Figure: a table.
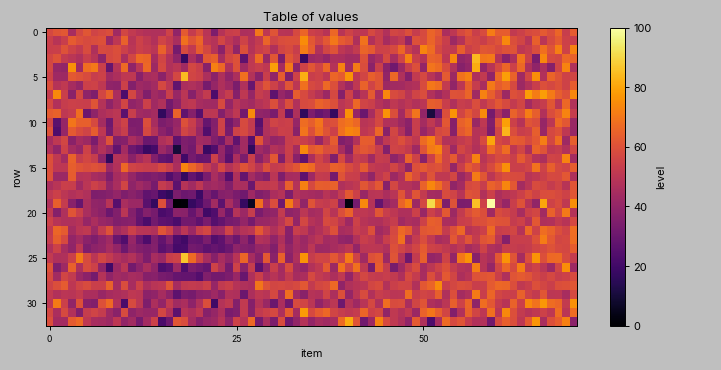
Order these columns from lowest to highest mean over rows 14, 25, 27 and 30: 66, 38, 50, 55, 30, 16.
16, 30, 38, 50, 55, 66
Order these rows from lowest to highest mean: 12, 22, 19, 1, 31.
19, 12, 31, 22, 1
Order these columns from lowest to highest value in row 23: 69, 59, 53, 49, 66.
53, 49, 69, 59, 66
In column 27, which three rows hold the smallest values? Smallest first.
19, 13, 12
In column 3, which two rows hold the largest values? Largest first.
4, 10
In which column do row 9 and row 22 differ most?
51
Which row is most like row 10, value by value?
11
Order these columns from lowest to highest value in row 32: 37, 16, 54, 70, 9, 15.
15, 16, 70, 37, 9, 54
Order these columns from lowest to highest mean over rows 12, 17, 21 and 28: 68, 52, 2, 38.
2, 68, 38, 52
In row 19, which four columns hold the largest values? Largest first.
59, 51, 57, 66
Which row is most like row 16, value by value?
14
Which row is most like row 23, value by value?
24
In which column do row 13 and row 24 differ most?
34
